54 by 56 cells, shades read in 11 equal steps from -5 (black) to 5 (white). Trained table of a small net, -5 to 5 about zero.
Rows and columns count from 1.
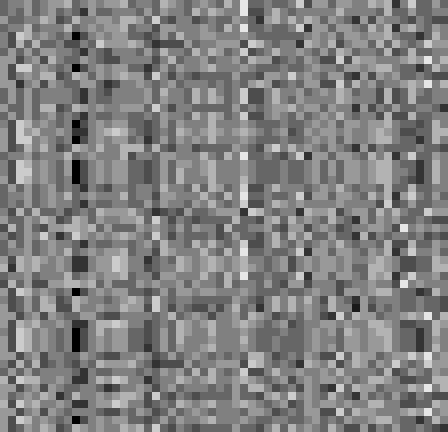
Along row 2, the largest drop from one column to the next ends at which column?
32
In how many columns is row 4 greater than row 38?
30
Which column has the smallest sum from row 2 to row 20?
10
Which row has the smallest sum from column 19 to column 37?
54
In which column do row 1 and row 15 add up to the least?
50
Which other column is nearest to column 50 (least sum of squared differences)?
39
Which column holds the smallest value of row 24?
11
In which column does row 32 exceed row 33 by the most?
52
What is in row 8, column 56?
2
